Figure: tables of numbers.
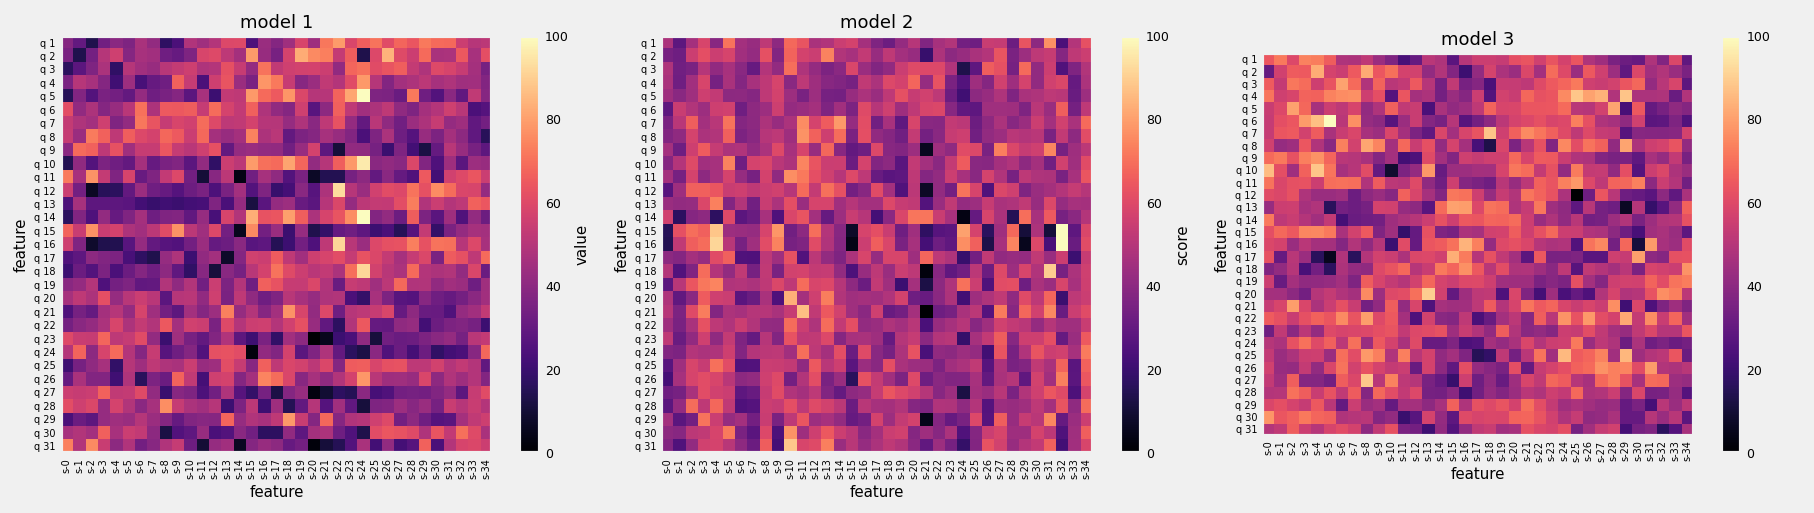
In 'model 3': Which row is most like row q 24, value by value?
q 28
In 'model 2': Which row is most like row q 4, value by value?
q 5
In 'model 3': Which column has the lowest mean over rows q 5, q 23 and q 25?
s-17
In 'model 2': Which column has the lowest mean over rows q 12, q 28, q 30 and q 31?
s-21
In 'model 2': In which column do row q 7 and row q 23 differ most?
s-14
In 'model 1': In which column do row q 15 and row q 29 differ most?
s-18
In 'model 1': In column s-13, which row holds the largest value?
q 21
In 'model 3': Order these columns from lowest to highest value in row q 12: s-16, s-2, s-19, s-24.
s-24, s-19, s-2, s-16
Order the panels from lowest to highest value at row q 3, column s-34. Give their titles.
model 3, model 1, model 2
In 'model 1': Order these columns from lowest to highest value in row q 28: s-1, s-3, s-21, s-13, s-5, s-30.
s-13, s-21, s-30, s-3, s-5, s-1
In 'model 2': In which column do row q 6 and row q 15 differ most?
s-24
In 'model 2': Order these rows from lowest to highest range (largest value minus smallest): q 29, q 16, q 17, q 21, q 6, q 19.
q 6, q 17, q 19, q 29, q 21, q 16
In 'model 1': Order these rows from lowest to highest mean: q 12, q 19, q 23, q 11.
q 23, q 11, q 12, q 19
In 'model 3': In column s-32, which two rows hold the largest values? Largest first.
q 20, q 27
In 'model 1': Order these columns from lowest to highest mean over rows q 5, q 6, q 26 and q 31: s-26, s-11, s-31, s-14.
s-11, s-14, s-26, s-31
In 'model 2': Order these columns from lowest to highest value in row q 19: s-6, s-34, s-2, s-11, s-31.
s-31, s-6, s-34, s-2, s-11
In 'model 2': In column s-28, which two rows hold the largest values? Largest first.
q 16, q 15
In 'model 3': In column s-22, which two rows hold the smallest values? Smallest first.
q 20, q 19
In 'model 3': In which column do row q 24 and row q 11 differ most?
s-29
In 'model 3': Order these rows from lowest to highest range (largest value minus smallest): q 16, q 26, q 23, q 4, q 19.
q 23, q 19, q 26, q 4, q 16
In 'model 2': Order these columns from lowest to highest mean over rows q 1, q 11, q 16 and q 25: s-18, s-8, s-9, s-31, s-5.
s-18, s-31, s-9, s-8, s-5
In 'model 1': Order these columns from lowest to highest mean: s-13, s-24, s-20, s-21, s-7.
s-20, s-7, s-21, s-13, s-24
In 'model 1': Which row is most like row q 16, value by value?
q 12
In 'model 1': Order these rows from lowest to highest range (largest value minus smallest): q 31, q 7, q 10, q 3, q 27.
q 7, q 3, q 27, q 31, q 10
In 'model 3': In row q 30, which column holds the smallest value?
s-11
